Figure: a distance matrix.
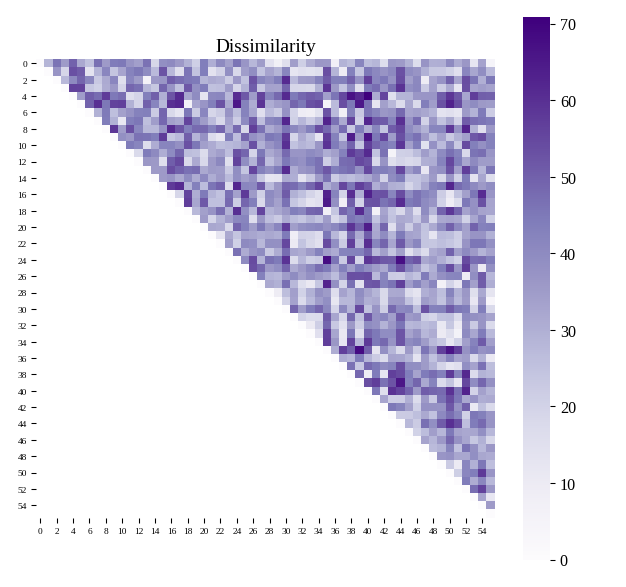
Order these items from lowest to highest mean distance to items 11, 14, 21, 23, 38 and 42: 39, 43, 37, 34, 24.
43, 37, 34, 39, 24
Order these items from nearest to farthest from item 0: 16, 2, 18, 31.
18, 31, 16, 2
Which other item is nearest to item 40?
38
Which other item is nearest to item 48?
21
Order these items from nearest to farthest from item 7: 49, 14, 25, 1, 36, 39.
39, 49, 1, 14, 25, 36
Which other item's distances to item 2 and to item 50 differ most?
13
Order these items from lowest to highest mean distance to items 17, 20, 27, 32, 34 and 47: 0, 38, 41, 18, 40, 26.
0, 26, 41, 18, 38, 40
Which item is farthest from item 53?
4
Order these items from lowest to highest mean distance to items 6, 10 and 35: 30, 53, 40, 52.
53, 52, 30, 40
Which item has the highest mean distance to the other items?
40
